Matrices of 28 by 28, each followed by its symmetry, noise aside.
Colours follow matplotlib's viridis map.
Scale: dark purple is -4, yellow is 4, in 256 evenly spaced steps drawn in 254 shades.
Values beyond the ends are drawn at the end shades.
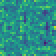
mirrored top to bottom.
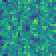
mirrored top to bottom.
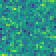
same after a half turn.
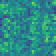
mirrored top to bottom.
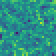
no symmetry.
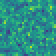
antisymmetric.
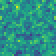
mirrored left to right.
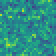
no symmetry.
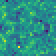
mirrored top to bottom.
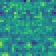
mirrored left to right.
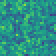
mirrored top to bottom.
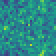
mirrored top to bottom.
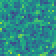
symmetric.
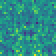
mirrored left to right.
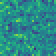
mirrored top to bottom.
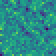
symmetric across the other diagonal.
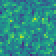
same after a half turn.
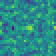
mirrored top to bottom.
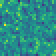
same after a half turn.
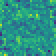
same after a half turn.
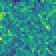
antisymmetric.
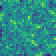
symmetric across the other diagonal.
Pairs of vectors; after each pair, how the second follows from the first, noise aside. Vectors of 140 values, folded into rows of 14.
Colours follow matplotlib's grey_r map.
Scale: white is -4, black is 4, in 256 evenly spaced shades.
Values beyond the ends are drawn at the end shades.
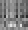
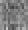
wrapped around, negated, shrunk.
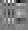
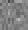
negated, shrunk.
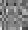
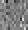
reversed, negated, partly zeroed.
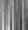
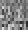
sign-scrambled.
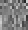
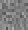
wrapped around, shrunk.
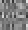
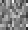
sign-scrambled.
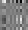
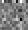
sign-scrambled.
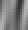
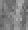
negated, shrunk.
